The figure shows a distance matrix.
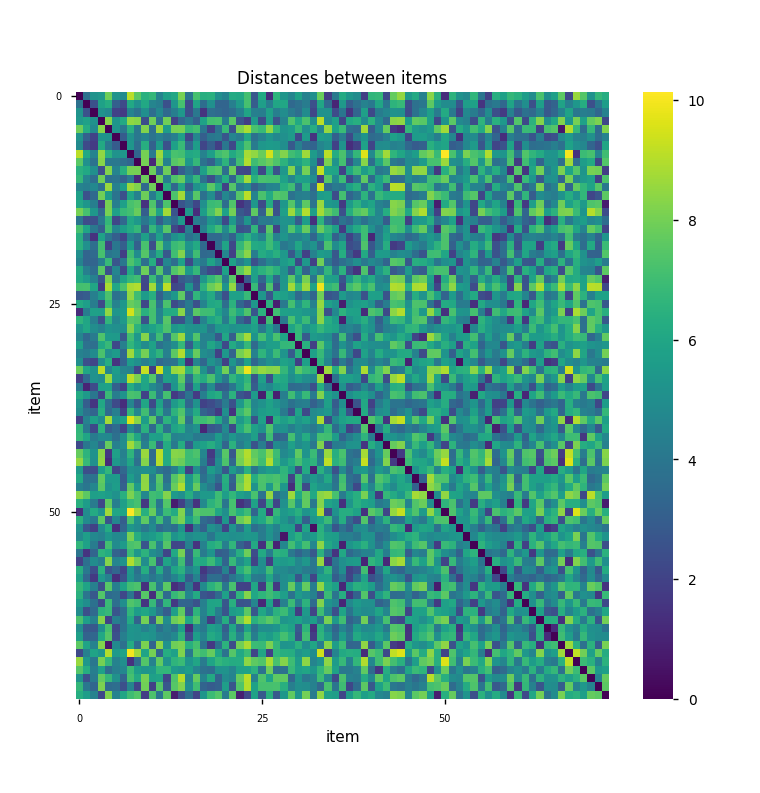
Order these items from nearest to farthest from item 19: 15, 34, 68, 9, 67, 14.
15, 34, 67, 68, 9, 14
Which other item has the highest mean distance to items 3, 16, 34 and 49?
33
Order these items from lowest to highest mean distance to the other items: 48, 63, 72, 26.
72, 63, 26, 48
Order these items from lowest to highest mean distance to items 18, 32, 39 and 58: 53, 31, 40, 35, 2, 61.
2, 35, 40, 61, 53, 31
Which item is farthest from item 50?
7
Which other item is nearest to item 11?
20
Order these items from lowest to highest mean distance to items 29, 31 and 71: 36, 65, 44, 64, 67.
44, 64, 65, 67, 36
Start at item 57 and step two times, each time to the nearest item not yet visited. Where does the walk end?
17
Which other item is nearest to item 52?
32
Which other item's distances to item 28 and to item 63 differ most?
53
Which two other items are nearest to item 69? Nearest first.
41, 48
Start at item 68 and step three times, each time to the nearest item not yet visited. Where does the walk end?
10
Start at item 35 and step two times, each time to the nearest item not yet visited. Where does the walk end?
55
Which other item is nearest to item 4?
66
